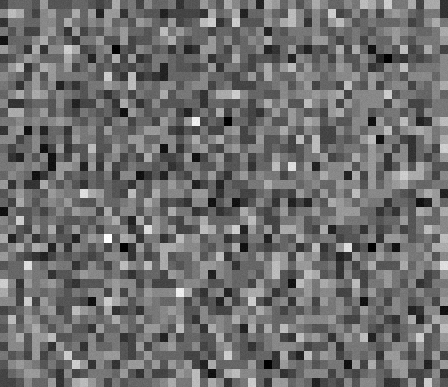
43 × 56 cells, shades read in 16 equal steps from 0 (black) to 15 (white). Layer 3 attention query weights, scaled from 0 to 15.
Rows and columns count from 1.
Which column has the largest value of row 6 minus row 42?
27
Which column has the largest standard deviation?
56
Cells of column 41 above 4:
36
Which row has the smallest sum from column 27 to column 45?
23
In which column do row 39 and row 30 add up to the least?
43
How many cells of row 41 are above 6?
29
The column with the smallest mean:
31
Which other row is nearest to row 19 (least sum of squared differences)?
39
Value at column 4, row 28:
6
